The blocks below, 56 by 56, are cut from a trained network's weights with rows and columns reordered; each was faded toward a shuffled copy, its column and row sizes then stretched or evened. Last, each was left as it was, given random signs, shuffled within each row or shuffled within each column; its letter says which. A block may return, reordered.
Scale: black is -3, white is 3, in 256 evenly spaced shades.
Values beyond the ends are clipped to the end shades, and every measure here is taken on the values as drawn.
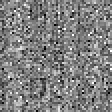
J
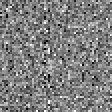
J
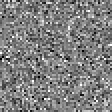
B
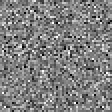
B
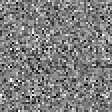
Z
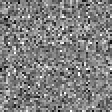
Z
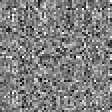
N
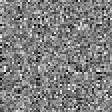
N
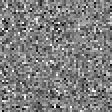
Z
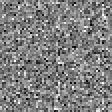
J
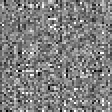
N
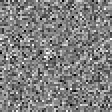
B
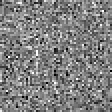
J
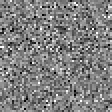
B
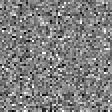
N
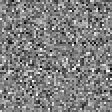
B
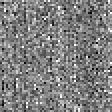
J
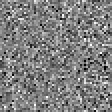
J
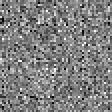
N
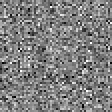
N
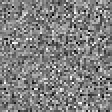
Z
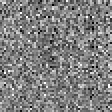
N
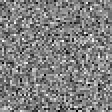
B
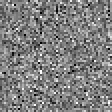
J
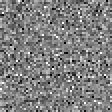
B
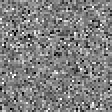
B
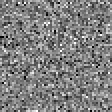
B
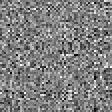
N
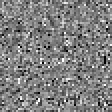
Z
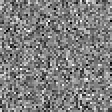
Z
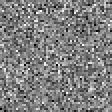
B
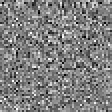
N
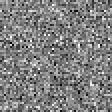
Z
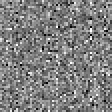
J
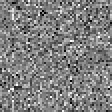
J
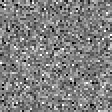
B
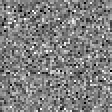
B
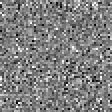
Z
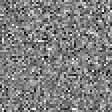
B
